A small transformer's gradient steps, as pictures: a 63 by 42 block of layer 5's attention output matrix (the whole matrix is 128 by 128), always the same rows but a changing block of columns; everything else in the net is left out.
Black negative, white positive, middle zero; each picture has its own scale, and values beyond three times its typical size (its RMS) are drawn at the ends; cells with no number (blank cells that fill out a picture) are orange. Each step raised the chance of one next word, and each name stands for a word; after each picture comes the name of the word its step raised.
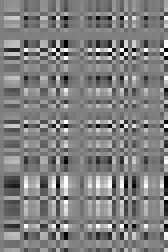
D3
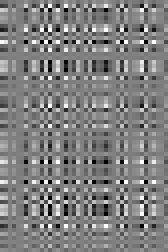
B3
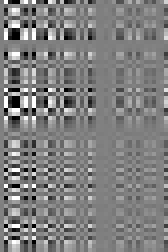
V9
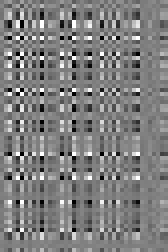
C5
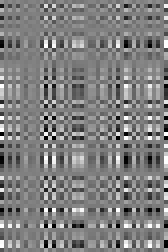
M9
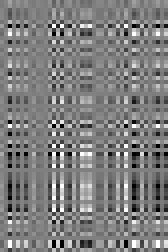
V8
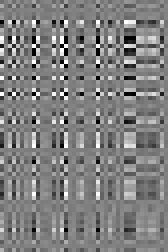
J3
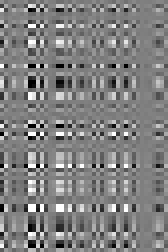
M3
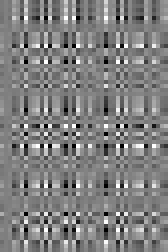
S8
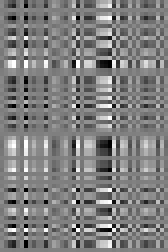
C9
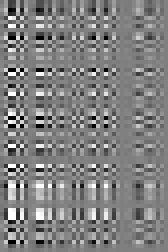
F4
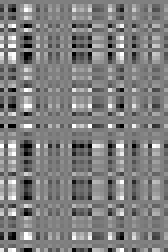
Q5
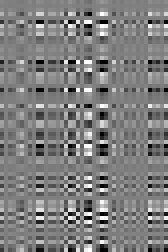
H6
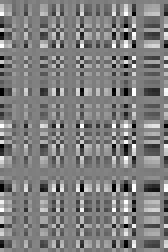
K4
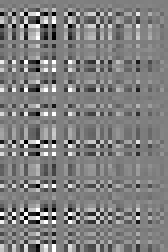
H6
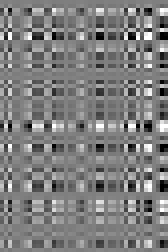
K4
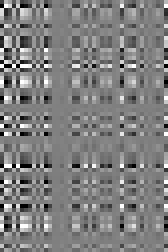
M3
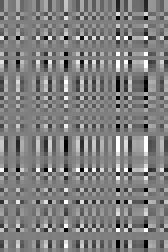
C9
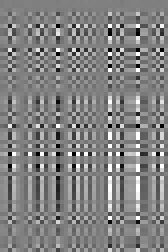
V8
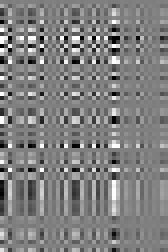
J3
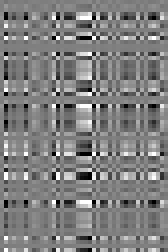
C5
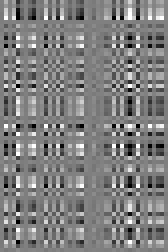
S8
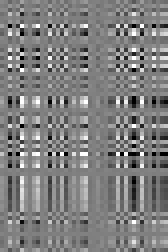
V8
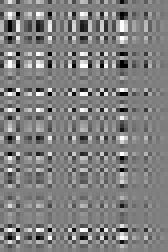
C5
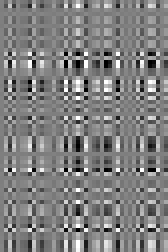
C9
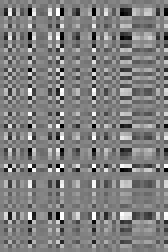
F4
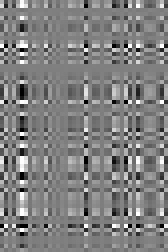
M9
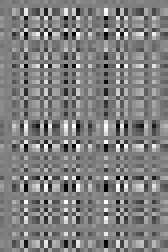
K4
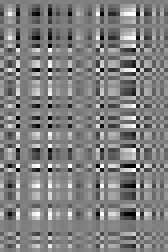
F4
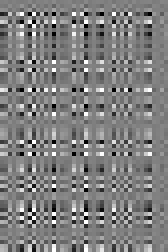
H6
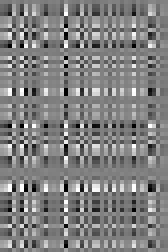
K4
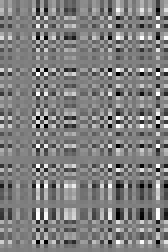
F4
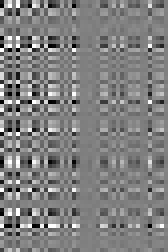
M9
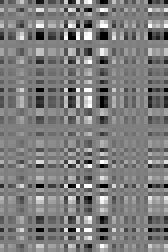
V9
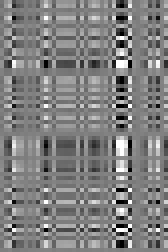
C9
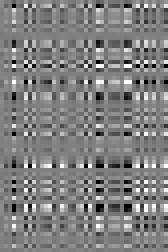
M3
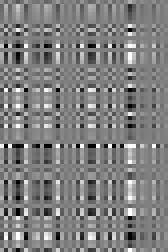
Q5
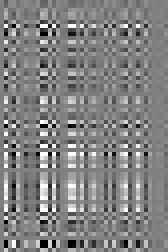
V8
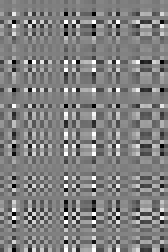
H6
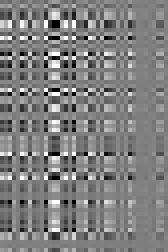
C5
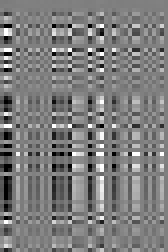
V8
